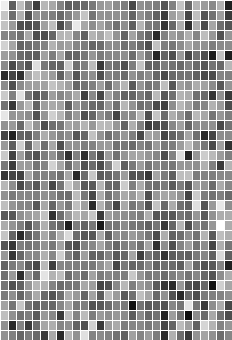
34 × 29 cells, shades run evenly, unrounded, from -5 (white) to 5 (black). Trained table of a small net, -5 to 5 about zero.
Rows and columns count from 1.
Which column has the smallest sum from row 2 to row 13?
1
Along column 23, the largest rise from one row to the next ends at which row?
30
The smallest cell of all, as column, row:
28, 23
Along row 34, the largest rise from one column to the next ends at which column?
8
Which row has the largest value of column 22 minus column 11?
29
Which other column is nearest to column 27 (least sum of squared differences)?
22
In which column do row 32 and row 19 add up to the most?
24
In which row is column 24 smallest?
31
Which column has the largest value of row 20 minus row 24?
9
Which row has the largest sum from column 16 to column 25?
26
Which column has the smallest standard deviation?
14
